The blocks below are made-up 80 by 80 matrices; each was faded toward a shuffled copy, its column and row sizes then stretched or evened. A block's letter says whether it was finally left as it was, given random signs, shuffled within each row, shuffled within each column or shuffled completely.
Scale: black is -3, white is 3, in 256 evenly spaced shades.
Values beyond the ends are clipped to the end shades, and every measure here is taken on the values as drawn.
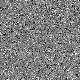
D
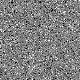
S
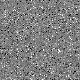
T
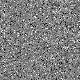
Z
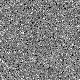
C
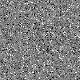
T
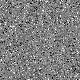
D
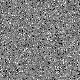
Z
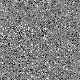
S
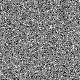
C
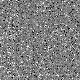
Z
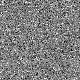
D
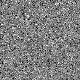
D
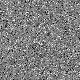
C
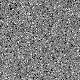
C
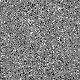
Z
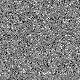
D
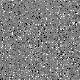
T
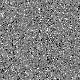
Z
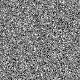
Z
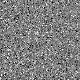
Z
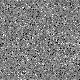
D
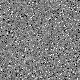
C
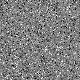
C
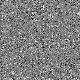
S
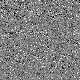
D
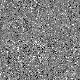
S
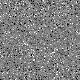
S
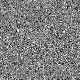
D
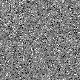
Z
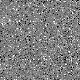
T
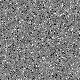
C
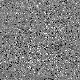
S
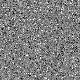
Z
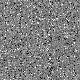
Z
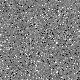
C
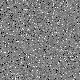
C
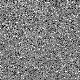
D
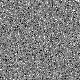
C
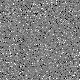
D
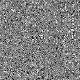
T
